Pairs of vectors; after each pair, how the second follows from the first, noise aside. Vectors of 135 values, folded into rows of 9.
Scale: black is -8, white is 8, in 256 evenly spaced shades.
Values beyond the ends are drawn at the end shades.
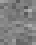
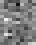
reversed, scaled up.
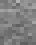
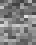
wrapped around, scaled up.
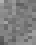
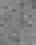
reversed, shrunk.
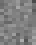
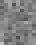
reversed, negated.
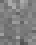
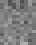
negated.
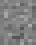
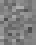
reversed, negated.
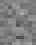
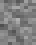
reversed, negated.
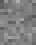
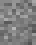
wrapped around.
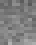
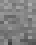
negated.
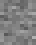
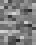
reversed, scaled up.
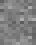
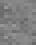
reversed, shrunk.
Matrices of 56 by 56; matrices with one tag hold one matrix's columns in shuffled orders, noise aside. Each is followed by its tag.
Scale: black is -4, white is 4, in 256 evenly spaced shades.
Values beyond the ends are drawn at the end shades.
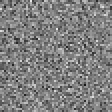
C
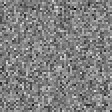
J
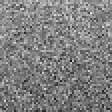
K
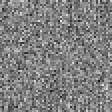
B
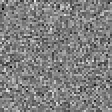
C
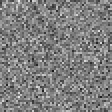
C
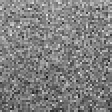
K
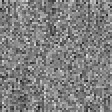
B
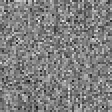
B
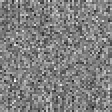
B
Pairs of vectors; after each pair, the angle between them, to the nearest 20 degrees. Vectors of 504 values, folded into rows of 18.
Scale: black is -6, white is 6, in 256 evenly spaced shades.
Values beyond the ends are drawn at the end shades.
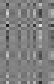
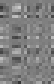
100 degrees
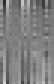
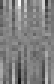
120 degrees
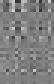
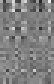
20 degrees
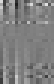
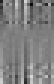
140 degrees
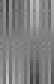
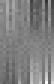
140 degrees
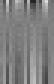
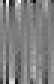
40 degrees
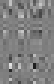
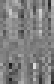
120 degrees
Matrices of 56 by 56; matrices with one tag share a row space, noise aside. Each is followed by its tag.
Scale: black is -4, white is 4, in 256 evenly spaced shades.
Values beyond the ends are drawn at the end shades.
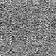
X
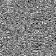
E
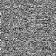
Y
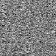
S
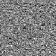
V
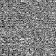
S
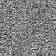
X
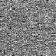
X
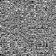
Y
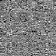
X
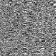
V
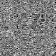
V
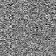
X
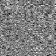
E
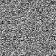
S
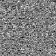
S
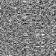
V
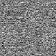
S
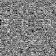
Y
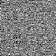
Y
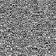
X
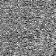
V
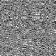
V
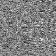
V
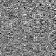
V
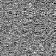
V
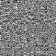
Y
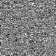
Y
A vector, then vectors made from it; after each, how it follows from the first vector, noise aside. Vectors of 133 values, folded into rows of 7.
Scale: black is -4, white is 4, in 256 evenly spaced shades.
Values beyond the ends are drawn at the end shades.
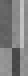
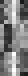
wrapped around, scaled up.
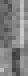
copied.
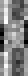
wrapped around, scaled up.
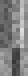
copied.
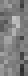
wrapped around, negated, partly zeroed.
